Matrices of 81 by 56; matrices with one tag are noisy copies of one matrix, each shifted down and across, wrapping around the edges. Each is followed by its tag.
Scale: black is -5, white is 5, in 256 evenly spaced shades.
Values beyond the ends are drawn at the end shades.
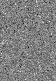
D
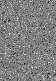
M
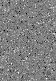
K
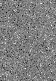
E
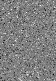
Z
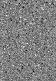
Z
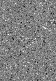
Z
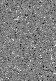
D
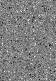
M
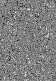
D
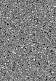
Z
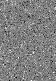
K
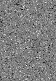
E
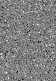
M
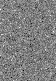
E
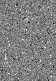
D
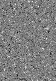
D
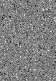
M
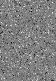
M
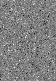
E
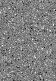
K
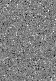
K
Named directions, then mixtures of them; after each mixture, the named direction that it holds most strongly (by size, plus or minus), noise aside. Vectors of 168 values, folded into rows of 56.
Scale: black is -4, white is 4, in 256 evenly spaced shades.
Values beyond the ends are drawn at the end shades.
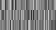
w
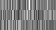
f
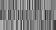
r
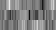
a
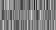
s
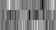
a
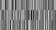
w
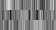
a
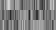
a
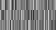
w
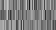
r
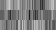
a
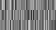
w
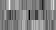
a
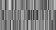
w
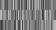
r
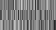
r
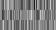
s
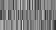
r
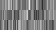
f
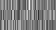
f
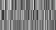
w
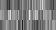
a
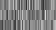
r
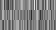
s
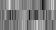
a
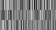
s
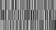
w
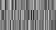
w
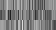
r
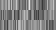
f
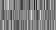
s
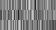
f
